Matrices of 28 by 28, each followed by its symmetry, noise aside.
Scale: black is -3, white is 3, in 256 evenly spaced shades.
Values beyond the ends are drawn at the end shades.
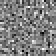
antisymmetric.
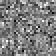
symmetric.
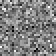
same after a half turn.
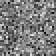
mirrored top to bottom.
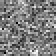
same after a half turn.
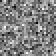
mirrored top to bottom.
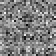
mirrored left to right.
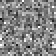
mirrored left to right.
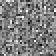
symmetric.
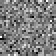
same after a half turn.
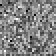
no symmetry.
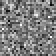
no symmetry.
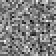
mirrored top to bottom.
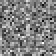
mirrored left to right.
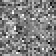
mirrored top to bottom.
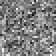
no symmetry.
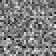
no symmetry.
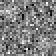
same after a half turn.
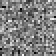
antisymmetric.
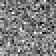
antisymmetric.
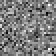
symmetric.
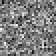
no symmetry.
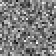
same after a half turn.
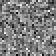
no symmetry.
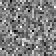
same after a half turn.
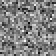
same after a half turn.
